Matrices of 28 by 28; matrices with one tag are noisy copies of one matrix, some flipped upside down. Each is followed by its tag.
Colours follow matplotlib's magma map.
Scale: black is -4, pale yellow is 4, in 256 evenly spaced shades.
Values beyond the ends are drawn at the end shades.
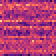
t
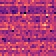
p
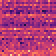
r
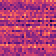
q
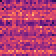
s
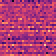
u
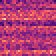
s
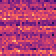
s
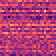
u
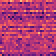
u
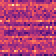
t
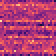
t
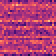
t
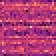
t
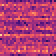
t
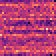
t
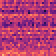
r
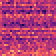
r
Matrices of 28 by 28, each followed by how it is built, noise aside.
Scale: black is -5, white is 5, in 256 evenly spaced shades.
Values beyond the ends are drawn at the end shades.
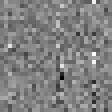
uneven columns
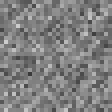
Hankel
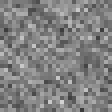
Toeplitz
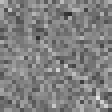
diagonal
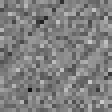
Hankel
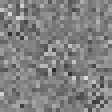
block diagonal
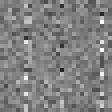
uneven columns
